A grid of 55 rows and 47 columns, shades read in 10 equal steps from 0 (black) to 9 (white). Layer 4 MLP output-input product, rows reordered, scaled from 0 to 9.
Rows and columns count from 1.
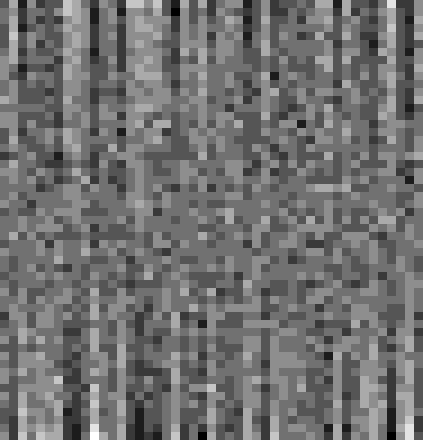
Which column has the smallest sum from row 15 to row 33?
11
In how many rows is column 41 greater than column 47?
18
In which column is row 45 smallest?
37
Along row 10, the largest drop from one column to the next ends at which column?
31
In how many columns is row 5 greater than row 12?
20
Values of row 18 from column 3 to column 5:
3 3 4
